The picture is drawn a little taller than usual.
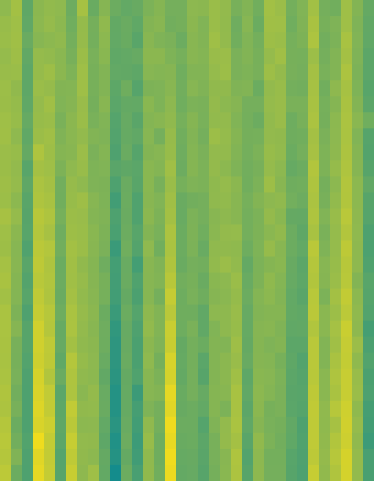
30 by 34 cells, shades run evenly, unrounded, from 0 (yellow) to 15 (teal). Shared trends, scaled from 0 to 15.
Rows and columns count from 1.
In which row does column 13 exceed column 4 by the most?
28
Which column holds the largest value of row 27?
11
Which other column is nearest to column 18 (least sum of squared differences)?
10
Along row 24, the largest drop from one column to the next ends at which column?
4
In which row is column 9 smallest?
30
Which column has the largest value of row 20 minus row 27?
16
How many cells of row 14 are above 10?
4
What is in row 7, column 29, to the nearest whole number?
5
